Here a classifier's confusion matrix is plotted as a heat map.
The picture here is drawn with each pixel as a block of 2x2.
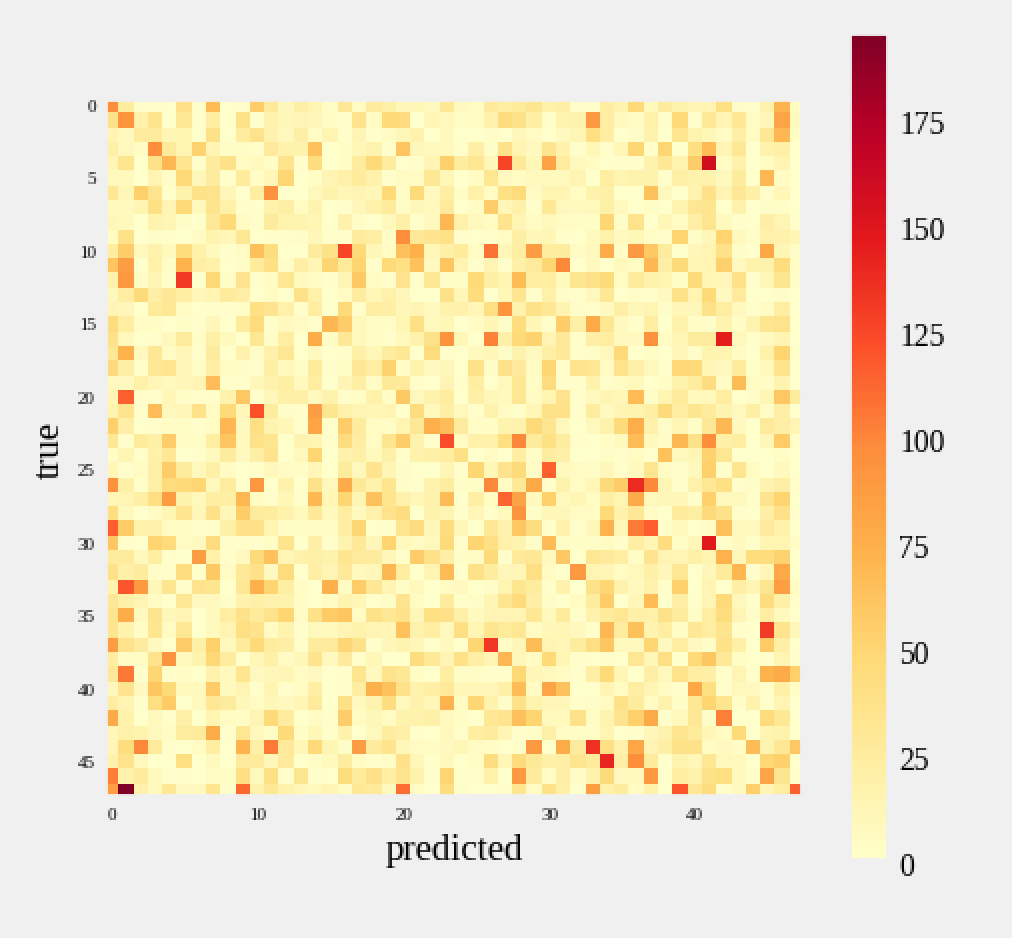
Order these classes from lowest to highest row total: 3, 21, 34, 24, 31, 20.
24, 34, 20, 3, 21, 31
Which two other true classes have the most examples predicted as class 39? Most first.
47, 23
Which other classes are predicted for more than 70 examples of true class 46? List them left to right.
0, 28, 37, 45
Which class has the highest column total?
1
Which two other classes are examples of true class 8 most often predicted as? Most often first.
23, 34
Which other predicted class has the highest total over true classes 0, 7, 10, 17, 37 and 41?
26
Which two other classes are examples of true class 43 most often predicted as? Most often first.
7, 12
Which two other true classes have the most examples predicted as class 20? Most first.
47, 9
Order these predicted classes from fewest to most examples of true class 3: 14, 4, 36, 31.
31, 4, 36, 14
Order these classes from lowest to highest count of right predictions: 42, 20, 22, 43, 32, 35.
35, 43, 20, 22, 32, 42
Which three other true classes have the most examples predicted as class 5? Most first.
12, 11, 37
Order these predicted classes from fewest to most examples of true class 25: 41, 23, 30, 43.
23, 43, 41, 30
